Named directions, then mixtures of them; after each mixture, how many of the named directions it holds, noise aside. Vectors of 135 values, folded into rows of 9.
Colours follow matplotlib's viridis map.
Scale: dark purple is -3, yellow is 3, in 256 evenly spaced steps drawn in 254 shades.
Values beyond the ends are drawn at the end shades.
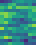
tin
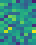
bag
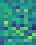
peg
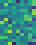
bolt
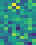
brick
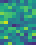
three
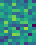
three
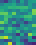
two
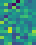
three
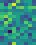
four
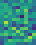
one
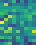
three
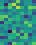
two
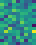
one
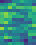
one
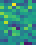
four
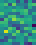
four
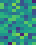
three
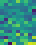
two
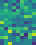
four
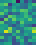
two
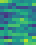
one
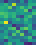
four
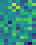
two
